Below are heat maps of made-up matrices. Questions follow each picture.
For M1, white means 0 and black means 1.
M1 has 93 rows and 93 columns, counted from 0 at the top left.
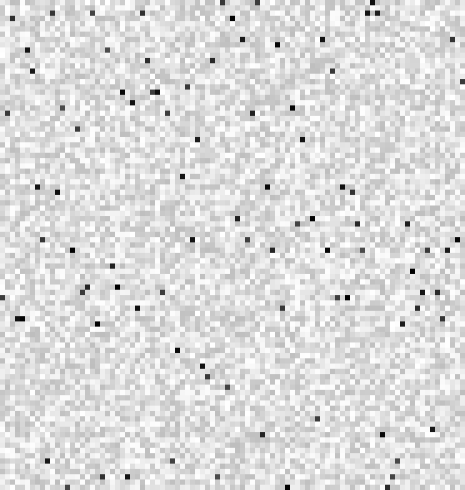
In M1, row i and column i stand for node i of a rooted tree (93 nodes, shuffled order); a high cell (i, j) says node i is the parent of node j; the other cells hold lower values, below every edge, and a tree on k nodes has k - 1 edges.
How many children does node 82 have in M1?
2
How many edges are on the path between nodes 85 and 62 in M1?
3
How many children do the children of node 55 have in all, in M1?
4
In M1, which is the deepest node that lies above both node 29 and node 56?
11
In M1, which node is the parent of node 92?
15
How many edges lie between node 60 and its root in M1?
3
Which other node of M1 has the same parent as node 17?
23
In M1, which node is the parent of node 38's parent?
73
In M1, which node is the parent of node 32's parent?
8
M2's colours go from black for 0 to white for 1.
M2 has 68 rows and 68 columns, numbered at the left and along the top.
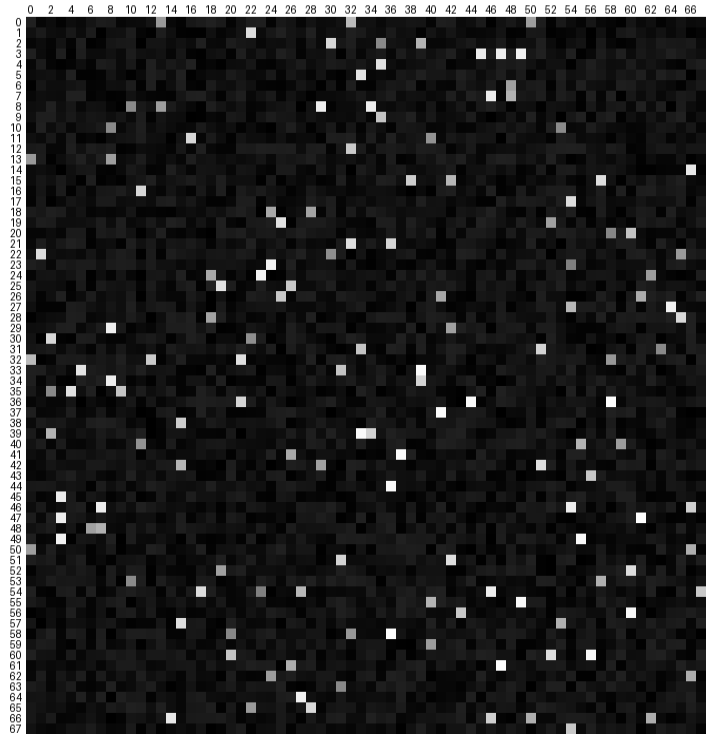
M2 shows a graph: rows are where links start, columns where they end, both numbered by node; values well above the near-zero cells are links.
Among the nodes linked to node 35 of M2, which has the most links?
node 2
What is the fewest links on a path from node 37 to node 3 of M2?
5
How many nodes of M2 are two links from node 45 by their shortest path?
2
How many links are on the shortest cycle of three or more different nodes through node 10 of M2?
7
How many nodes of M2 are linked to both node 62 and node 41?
0
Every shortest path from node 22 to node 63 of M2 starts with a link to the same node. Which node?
node 30
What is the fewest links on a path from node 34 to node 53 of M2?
3
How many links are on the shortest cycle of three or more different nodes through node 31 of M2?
8
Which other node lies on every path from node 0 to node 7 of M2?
node 46
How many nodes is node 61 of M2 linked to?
2
